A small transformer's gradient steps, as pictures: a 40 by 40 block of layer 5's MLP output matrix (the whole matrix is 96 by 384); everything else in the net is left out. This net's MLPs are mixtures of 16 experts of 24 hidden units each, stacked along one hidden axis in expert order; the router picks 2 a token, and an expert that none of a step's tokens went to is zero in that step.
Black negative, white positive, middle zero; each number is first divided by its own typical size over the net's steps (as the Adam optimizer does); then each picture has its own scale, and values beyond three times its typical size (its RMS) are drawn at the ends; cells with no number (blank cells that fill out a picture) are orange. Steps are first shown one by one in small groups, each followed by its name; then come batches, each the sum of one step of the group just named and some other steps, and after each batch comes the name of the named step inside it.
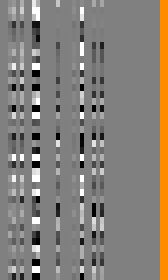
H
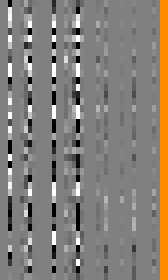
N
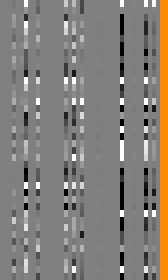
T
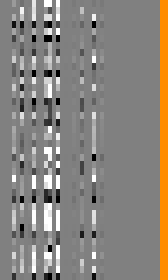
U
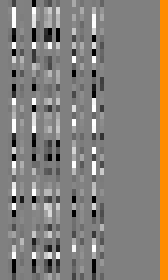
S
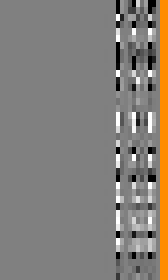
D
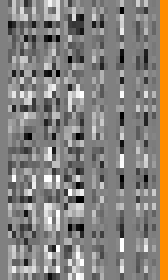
U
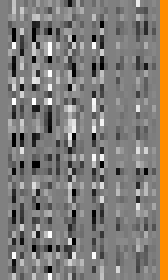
S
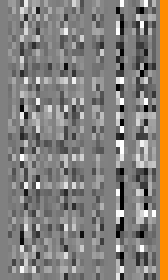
T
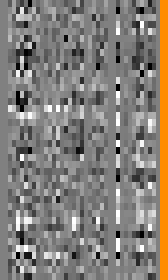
D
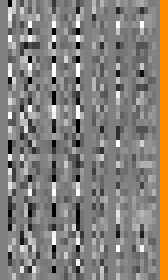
N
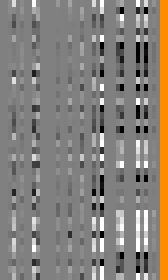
H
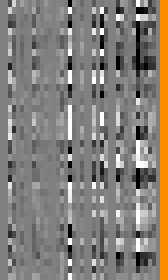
D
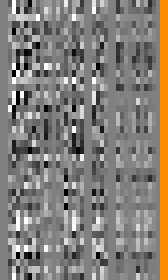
D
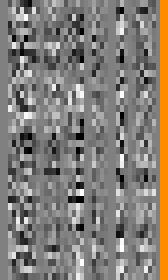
S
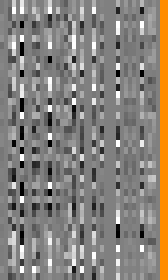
H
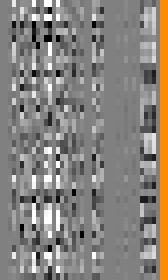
U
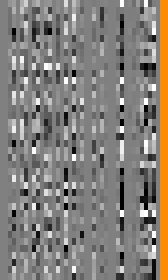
T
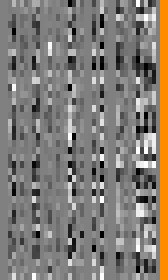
D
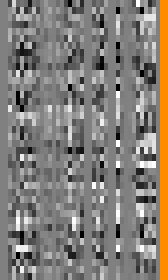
D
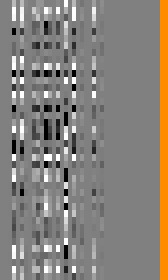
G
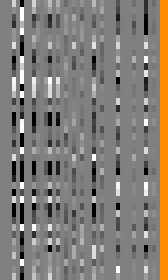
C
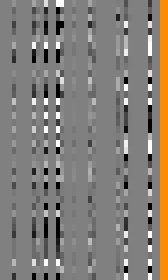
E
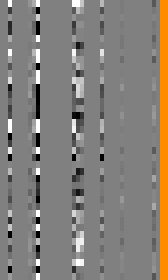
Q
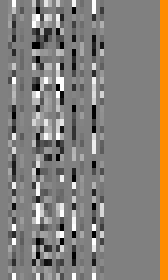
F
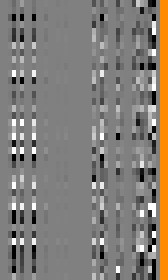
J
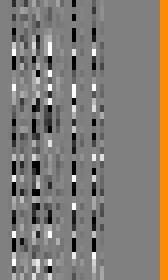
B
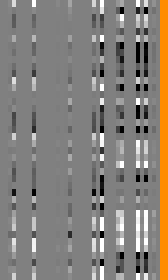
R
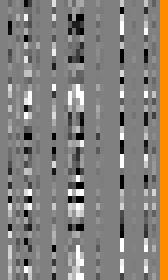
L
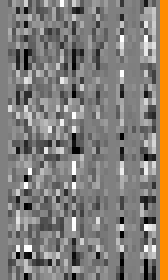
F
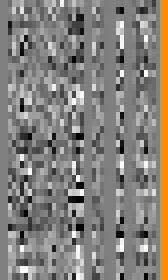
L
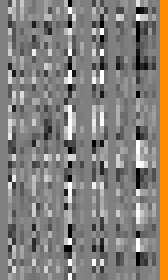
G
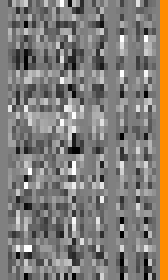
E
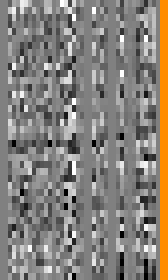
G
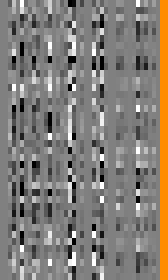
B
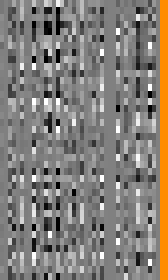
E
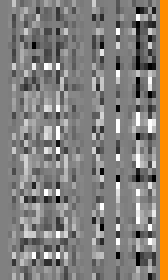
F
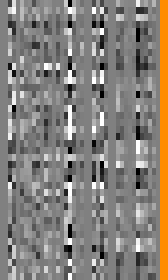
G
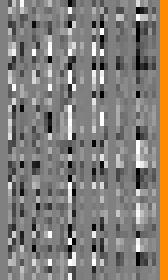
B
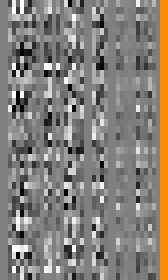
G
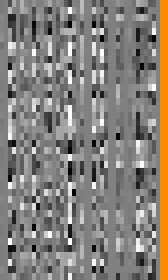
J
